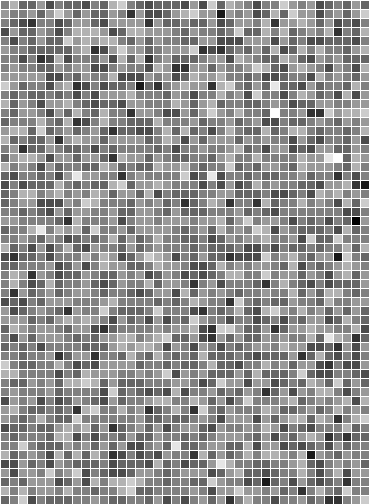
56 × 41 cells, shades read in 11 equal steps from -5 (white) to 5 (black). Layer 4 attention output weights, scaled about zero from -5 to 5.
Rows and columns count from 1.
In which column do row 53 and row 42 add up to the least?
34
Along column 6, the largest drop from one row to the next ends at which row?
53
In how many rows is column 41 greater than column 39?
15
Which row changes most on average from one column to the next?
51
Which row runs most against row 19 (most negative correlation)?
26
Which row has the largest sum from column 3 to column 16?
10
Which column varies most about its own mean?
38
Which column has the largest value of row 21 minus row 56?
41
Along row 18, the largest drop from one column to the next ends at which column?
14
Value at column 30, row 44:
3
